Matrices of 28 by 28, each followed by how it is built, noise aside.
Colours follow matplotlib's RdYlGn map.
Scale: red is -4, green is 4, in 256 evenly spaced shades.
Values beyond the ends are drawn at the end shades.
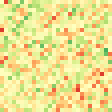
Hankel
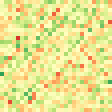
Hankel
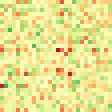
blocks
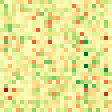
uneven columns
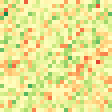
Hankel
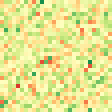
Hankel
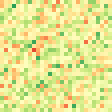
Hankel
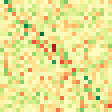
banded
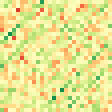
Hankel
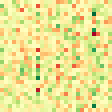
uneven columns
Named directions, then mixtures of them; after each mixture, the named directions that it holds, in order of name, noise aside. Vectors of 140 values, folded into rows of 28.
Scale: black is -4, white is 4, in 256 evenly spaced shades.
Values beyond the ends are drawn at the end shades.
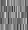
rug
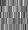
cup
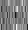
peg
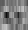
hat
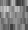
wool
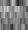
wool.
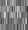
rug, wool.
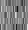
peg, rug.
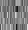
peg, wool.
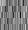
cup.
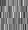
cup.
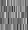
rug.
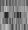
hat, rug.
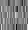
peg.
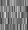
rug, wool.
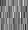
cup.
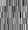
cup.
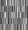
rug.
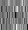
peg.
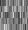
cup, hat.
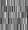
rug.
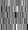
peg.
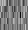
cup.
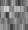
hat, wool.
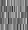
rug.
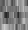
hat, wool.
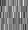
cup.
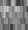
wool.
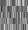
cup, wool.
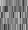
cup, hat.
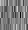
cup, peg.
